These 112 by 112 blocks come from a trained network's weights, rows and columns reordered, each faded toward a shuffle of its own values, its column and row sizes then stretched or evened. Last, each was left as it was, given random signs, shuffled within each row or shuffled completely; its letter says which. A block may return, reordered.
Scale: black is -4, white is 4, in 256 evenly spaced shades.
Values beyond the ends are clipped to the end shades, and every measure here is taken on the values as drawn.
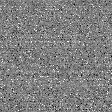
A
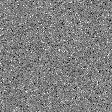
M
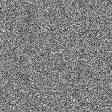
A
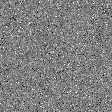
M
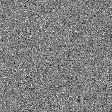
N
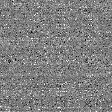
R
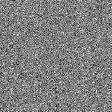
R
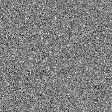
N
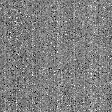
R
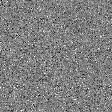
A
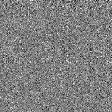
R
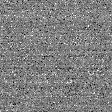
A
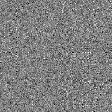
R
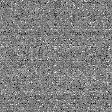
R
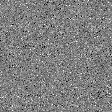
A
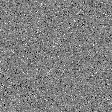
A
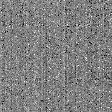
R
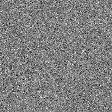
A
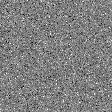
M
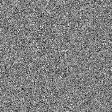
N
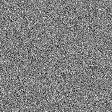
A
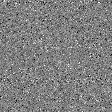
A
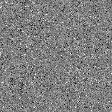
N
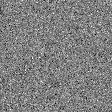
M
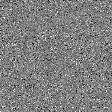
N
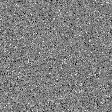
A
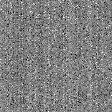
R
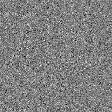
R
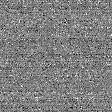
A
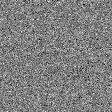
A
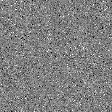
N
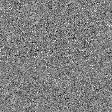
N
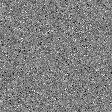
M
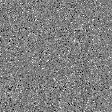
N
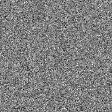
N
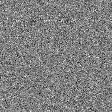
A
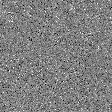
M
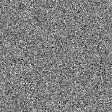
N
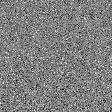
A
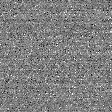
A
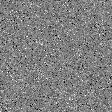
M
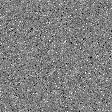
M
